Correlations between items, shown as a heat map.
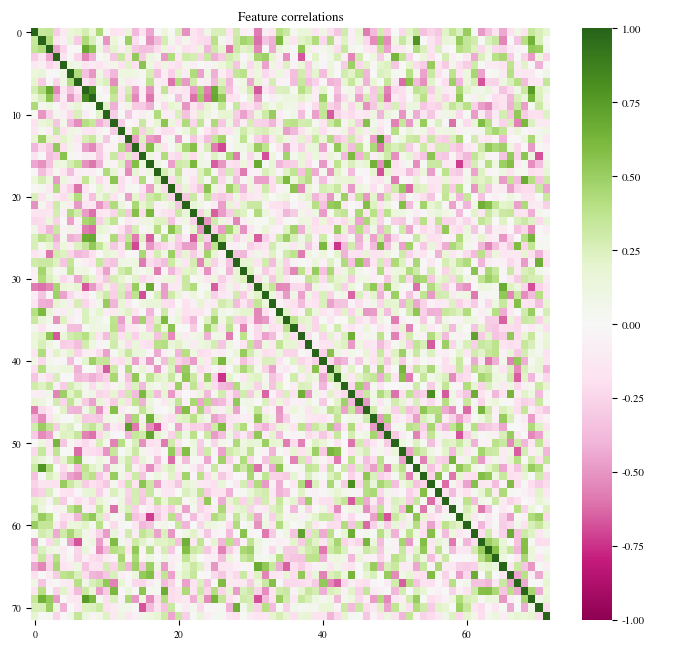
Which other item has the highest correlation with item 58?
52
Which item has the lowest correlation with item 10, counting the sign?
41
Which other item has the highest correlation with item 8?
7
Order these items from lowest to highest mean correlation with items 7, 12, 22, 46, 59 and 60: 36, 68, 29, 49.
49, 36, 68, 29
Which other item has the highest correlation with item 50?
3
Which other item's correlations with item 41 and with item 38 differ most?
55
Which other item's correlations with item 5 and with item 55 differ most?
46
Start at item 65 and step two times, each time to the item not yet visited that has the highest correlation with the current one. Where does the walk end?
16
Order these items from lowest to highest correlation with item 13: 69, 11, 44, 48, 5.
11, 5, 44, 69, 48
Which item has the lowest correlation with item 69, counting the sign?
31
